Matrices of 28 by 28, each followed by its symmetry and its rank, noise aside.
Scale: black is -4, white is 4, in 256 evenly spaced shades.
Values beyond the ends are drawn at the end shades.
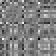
symmetric, rank two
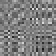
symmetric, rank two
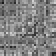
symmetric, rank three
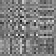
no symmetry, rank three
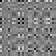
symmetric, rank two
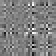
no symmetry, rank two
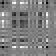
symmetric, rank one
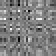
antisymmetric, rank two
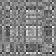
symmetric, rank one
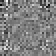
no symmetry, rank three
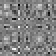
no symmetry, rank three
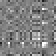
symmetric, rank two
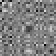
symmetric, rank three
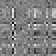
no symmetry, rank one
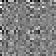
antisymmetric, rank two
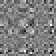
symmetric, rank two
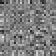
no symmetry, rank three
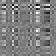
no symmetry, rank one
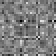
symmetric, rank two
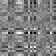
no symmetry, rank one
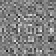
no symmetry, rank three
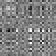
symmetric, rank one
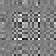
symmetric, rank one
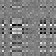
no symmetry, rank one
